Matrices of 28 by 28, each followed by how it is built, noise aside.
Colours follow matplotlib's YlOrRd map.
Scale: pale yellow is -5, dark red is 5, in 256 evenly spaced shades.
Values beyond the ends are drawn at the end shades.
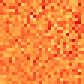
upper triangular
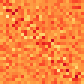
banded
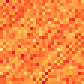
Hankel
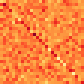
diagonal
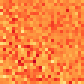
lower triangular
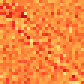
banded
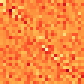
banded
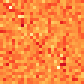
banded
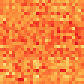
blocks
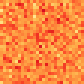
noise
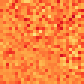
upper triangular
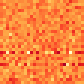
uneven rows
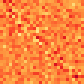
banded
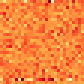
uneven rows
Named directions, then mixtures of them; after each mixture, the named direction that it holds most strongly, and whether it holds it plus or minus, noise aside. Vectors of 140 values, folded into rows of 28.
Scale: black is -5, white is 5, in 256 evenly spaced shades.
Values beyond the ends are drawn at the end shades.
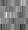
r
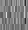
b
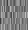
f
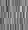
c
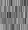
b, plus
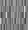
b, plus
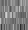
r, plus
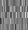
f, plus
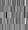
b, minus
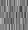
c, minus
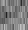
r, minus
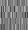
f, minus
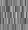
b, plus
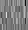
b, plus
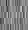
c, plus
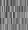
f, plus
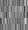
b, minus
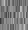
c, plus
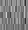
b, plus
